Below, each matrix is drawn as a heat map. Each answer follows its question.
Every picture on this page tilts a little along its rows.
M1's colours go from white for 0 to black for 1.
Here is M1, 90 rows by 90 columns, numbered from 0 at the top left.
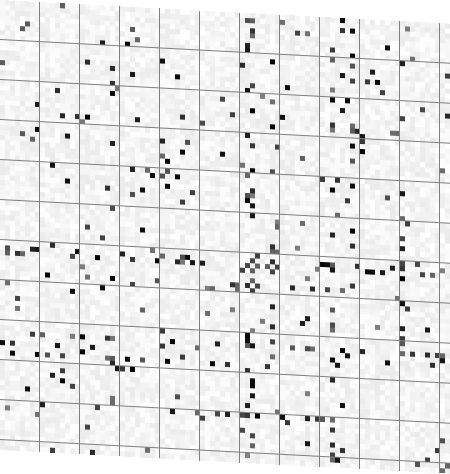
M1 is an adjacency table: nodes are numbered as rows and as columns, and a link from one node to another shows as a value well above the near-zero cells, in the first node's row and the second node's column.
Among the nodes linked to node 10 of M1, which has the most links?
node 32
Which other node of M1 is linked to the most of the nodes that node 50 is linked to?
node 80
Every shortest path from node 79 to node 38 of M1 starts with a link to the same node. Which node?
node 55
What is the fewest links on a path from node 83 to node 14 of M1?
3
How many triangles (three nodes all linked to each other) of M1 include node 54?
2
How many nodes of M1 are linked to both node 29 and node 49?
2
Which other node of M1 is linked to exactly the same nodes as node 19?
node 63
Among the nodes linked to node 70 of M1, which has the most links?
node 22
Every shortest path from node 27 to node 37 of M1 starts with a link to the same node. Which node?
node 6
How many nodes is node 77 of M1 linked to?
3
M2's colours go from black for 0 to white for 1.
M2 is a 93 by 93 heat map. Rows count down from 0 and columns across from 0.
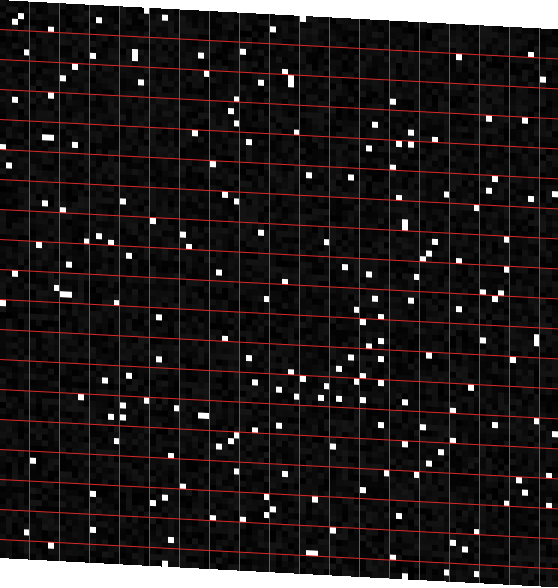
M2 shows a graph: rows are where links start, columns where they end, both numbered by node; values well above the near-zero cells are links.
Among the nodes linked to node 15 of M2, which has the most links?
node 8
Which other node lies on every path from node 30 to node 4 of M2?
node 79
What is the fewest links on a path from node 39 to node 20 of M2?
3
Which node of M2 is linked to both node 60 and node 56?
node 63
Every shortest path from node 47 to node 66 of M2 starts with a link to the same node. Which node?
node 76
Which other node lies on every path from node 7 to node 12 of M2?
node 10
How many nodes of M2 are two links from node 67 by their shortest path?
8
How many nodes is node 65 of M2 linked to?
3
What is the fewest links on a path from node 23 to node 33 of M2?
5
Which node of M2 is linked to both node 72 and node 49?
node 19
